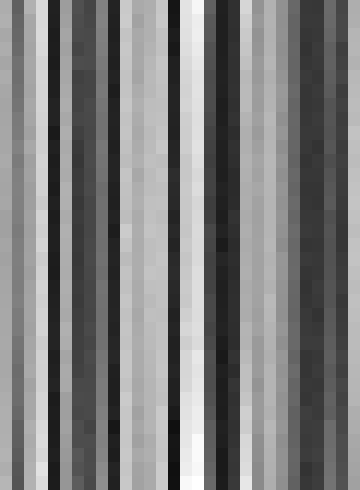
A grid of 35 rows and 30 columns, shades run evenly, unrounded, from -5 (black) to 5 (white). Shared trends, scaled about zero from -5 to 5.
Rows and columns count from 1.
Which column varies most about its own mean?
21
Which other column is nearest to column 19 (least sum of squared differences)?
5
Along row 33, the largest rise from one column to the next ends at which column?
16
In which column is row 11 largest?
17
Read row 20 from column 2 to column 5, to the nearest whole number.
0 1 3 -4
